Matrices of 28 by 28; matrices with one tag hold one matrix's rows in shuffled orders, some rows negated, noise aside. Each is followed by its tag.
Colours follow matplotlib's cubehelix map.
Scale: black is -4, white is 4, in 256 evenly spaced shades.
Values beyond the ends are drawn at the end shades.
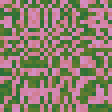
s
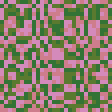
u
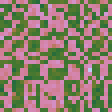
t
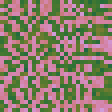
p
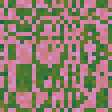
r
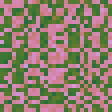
t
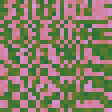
p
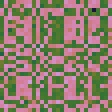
u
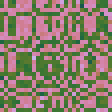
r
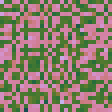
s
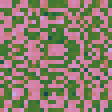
t
